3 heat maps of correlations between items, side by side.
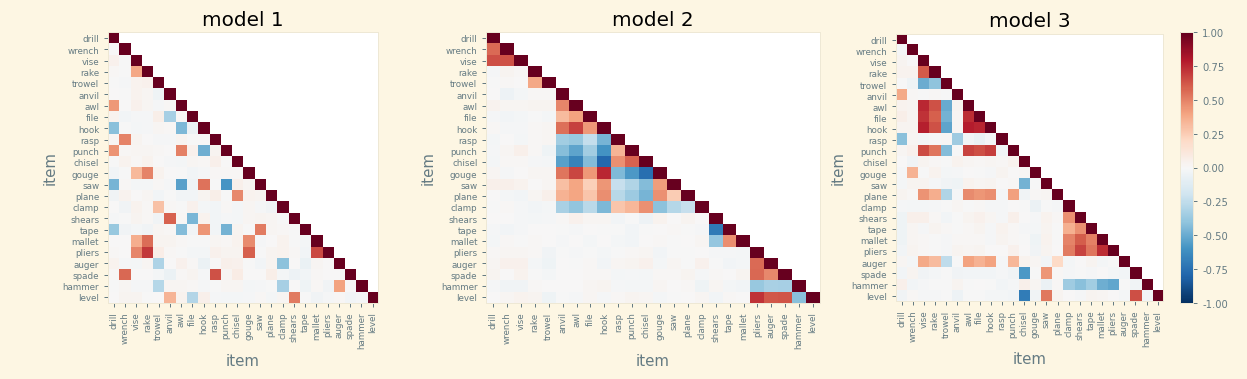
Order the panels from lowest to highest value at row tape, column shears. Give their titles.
model 2, model 1, model 3
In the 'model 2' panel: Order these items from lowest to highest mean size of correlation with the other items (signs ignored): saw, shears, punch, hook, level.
shears, level, saw, punch, hook
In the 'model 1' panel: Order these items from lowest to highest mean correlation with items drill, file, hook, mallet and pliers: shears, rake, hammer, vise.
shears, hammer, vise, rake
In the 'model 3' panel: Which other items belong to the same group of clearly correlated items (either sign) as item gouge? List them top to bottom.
wrench
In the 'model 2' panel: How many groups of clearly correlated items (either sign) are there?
5
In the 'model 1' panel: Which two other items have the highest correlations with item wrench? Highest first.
spade, rasp
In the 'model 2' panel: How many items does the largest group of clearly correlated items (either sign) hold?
11
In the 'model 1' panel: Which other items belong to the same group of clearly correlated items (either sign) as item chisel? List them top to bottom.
plane
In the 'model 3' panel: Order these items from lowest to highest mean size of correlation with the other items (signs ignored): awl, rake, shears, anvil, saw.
anvil, saw, shears, rake, awl
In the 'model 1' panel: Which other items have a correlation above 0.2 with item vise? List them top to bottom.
rake, gouge, mallet, pliers
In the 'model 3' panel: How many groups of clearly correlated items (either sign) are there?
5
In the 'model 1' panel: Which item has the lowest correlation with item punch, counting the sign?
saw
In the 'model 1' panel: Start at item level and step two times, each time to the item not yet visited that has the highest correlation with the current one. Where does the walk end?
anvil
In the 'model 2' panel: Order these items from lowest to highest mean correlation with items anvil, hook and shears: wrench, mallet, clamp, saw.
clamp, mallet, wrench, saw
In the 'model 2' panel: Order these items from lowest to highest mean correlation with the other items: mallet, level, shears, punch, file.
punch, shears, mallet, file, level
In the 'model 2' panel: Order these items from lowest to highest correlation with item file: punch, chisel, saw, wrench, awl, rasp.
chisel, punch, rasp, wrench, saw, awl
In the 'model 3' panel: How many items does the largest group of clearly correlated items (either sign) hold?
9
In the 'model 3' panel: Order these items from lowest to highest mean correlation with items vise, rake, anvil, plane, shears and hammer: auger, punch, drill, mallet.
mallet, drill, auger, punch
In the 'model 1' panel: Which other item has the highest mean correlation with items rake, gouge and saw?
pliers
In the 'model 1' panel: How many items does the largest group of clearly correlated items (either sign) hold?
6
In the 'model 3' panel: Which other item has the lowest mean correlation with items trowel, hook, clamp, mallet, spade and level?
chisel
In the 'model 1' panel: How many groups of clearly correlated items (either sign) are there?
6
